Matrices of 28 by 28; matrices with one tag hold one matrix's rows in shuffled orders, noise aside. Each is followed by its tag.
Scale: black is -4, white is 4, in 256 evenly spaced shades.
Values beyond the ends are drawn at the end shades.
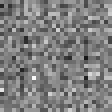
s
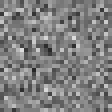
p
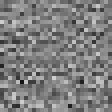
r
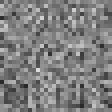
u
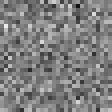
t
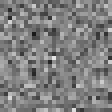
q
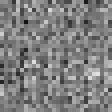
s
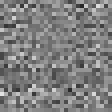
r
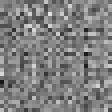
s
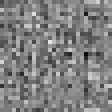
s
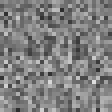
t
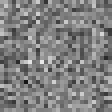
u
